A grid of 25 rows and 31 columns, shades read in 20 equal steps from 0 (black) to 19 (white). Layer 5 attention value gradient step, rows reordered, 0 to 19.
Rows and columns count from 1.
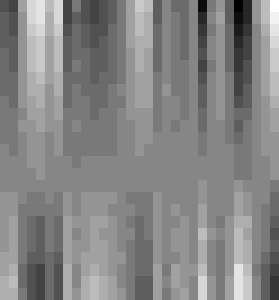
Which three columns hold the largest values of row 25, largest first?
27, 23, 28
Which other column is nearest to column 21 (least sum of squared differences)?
26
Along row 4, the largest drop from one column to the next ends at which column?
8
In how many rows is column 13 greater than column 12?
8
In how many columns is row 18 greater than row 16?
11
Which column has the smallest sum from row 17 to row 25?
31
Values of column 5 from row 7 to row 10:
14 13 13 12
